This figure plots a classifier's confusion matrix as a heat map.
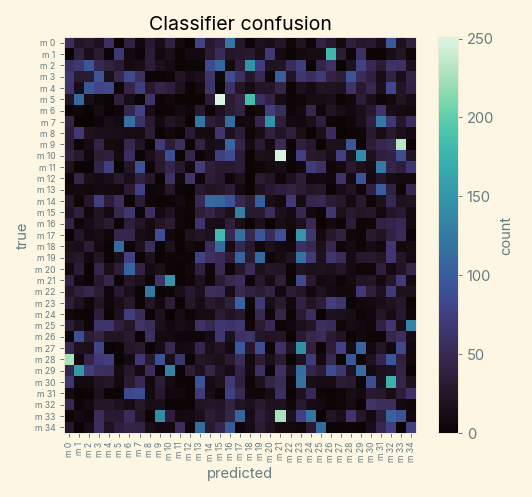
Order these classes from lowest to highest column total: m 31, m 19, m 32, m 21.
m 31, m 19, m 21, m 32
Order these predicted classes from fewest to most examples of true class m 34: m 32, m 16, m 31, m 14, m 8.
m 8, m 14, m 31, m 32, m 16
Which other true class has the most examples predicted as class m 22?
m 14
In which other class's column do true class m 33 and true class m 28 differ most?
m 0
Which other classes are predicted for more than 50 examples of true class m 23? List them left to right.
m 17, m 19, m 26, m 27
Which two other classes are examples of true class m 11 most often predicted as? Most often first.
m 31, m 7
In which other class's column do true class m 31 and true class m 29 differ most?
m 1
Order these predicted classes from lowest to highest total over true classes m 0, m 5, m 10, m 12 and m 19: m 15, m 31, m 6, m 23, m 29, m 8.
m 31, m 8, m 6, m 23, m 29, m 15
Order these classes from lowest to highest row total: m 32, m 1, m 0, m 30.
m 32, m 1, m 0, m 30
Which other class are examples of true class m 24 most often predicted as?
m 6
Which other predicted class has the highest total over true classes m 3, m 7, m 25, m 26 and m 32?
m 16
